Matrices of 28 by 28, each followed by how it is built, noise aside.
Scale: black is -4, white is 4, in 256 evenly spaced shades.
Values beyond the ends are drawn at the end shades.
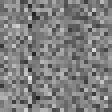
repeating rows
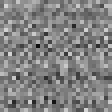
repeating columns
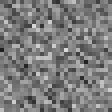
Toeplitz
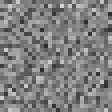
repeating rows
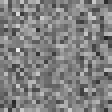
repeating rows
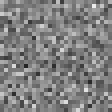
noise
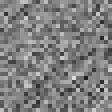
Hankel
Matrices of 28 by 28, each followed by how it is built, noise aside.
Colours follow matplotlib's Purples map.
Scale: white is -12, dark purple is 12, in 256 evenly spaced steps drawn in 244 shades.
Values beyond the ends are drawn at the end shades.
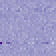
uneven rows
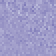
upper triangular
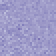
lower triangular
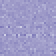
uneven rows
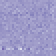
uneven rows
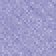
Toeplitz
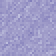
Hankel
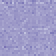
uneven rows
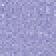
low rank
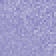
upper triangular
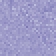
upper triangular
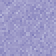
Hankel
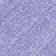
Hankel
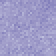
smooth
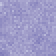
smooth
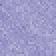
Toeplitz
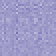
low rank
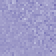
upper triangular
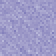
Toeplitz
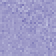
upper triangular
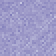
Hankel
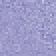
upper triangular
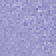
upper triangular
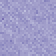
Toeplitz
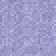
blocks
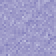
Hankel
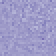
upper triangular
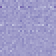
uneven rows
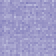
blocks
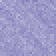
Toeplitz
